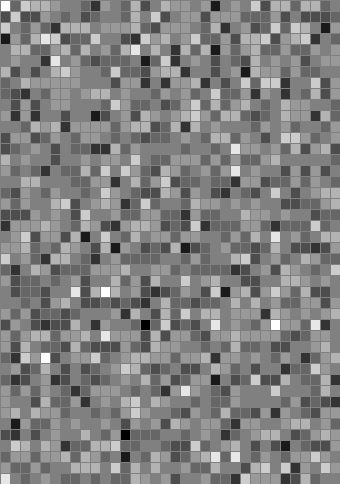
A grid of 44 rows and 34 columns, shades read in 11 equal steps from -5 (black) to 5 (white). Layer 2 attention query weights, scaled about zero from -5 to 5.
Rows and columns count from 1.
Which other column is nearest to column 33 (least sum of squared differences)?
21
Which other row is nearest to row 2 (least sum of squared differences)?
37
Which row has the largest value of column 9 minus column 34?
20
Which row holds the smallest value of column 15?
30
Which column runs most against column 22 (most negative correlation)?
26
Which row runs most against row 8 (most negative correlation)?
35
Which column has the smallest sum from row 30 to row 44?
7
